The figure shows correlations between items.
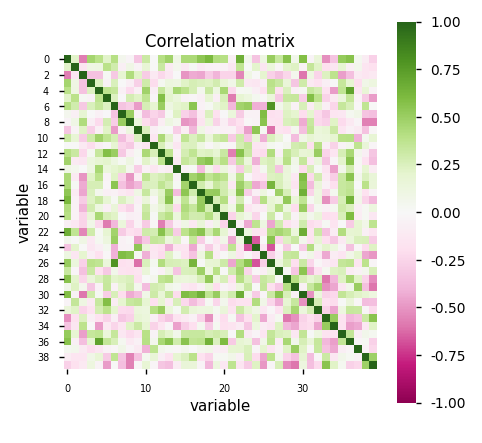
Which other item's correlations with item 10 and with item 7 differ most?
25
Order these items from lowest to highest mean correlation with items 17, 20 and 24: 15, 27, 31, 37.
37, 31, 27, 15
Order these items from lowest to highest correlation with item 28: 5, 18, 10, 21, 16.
21, 10, 16, 5, 18
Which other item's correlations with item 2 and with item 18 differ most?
0
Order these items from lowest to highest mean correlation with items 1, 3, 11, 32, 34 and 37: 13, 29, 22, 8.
8, 13, 29, 22
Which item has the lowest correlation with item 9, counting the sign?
26
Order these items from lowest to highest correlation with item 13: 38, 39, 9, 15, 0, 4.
39, 38, 9, 4, 15, 0
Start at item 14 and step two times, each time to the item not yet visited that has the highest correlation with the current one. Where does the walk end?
36
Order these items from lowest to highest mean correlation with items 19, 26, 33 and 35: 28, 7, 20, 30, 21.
7, 21, 28, 20, 30
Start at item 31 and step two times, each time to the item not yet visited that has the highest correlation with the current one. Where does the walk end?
12
